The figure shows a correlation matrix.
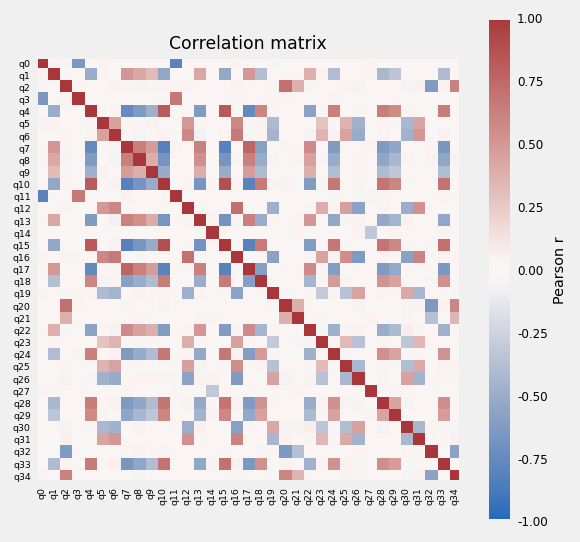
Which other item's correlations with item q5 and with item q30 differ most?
q16
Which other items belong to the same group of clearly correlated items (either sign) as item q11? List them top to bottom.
q0, q3
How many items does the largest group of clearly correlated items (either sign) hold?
15
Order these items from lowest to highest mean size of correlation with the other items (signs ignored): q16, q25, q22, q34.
q34, q25, q16, q22
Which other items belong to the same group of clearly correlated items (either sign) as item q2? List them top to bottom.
q20, q21, q32, q34
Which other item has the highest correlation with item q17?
q7
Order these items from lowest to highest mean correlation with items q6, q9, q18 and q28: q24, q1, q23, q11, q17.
q17, q1, q11, q23, q24
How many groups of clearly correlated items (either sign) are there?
5
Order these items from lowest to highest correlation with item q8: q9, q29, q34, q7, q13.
q29, q34, q9, q13, q7
